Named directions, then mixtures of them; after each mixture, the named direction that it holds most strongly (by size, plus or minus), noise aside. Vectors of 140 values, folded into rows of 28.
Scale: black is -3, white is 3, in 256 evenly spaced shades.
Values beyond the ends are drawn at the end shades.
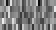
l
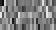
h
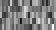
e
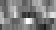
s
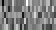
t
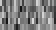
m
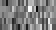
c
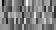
t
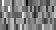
t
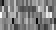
h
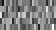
h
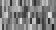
e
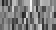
c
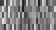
l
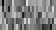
t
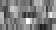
s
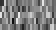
h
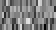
l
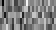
t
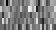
c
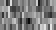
l
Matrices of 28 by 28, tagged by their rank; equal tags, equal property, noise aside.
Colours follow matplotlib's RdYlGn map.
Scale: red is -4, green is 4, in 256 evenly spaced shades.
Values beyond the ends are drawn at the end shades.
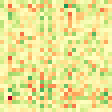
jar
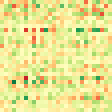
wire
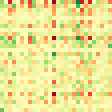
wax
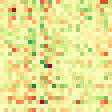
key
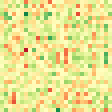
jar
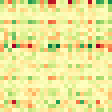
wax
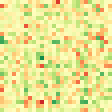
jar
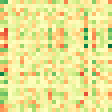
wax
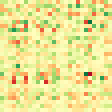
key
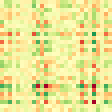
wax
